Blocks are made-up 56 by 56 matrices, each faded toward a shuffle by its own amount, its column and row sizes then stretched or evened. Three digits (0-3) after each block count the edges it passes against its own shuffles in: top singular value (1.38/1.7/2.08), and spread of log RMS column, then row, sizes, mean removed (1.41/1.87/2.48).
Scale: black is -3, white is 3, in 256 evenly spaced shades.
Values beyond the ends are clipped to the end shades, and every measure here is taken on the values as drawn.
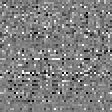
2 0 3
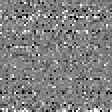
2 0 3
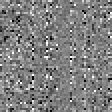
1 3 1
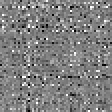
2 2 3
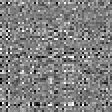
3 2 3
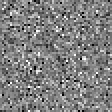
1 2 1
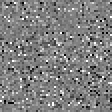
1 0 2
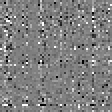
2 3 2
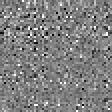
2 2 2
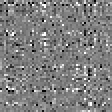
2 2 3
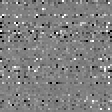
0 1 3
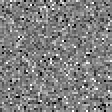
0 0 0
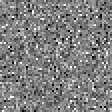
1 0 0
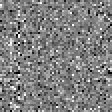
1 2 0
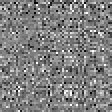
3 1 2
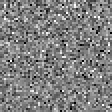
0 0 1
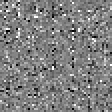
0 2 1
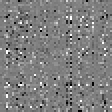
2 3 2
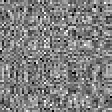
3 1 0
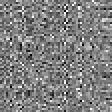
3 2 0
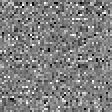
2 0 2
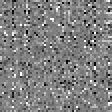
2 2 1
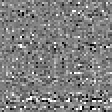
1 1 3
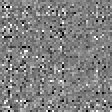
0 2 2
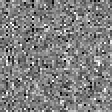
2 1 0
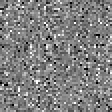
1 2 0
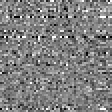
2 0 3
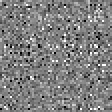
2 1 2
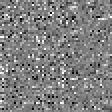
1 2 2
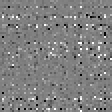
0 2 3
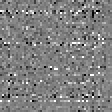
1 2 3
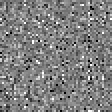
1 1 1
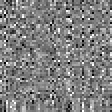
3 3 0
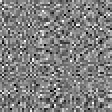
3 0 0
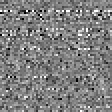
1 0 3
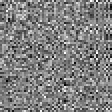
3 2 1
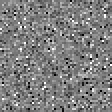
0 1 0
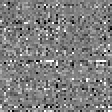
0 2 3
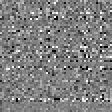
1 2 3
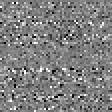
0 0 3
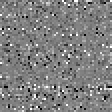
0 1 2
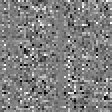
1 3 2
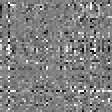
3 3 3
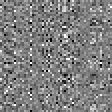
3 3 1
